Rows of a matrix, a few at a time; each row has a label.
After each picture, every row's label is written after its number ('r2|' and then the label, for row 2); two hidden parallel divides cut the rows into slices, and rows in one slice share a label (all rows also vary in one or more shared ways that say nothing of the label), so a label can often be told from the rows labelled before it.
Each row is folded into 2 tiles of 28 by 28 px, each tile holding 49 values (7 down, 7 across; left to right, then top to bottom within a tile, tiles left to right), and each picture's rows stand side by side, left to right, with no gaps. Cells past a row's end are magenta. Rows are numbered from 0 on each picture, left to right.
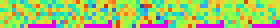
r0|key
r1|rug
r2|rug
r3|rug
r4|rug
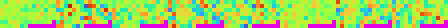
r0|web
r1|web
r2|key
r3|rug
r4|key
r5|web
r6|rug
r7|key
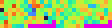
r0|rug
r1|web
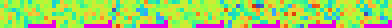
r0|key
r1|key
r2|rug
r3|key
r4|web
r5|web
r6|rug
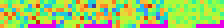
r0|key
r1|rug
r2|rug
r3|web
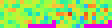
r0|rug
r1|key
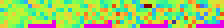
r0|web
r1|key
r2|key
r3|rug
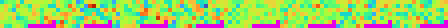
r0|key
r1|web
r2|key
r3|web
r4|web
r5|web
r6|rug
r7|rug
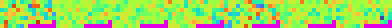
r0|web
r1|web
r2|web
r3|rug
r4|web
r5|rug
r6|rug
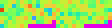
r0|web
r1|web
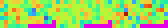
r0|rug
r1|key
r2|key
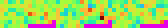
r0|key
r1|key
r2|key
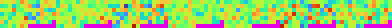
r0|rug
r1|key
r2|rug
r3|rug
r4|key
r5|key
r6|key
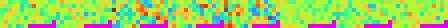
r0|web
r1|rug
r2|key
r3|rug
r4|rug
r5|web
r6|web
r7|rug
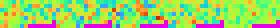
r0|web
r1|key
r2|key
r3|rug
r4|web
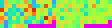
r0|key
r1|web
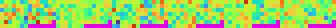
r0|key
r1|rug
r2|web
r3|rug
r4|rug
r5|rug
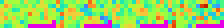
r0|key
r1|rug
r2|key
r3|web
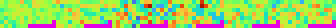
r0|web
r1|rug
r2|key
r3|rug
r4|key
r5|key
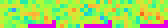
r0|key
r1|rug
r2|key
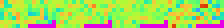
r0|rug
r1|web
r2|web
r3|web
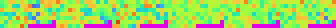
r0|rug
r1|rug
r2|web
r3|web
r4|rug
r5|rug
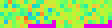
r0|rug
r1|web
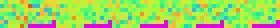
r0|rug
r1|rug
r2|key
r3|web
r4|rug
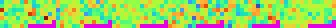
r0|key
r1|rug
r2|web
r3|key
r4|key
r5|rug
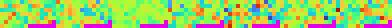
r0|key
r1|rug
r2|web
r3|key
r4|rug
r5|rug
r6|key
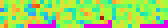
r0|rug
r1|key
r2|rug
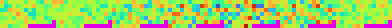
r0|rug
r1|web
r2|rug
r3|key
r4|rug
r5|key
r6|web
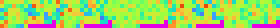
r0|rug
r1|rug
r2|web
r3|rug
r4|key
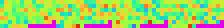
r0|key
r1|web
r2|web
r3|rug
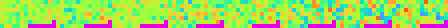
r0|web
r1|key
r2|web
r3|key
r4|key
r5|key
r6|rug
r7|rug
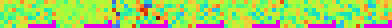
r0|rug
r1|web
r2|key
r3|rug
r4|rug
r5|rug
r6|web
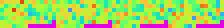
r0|rug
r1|key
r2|web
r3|web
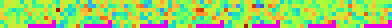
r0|key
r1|key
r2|rug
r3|key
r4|web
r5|key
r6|key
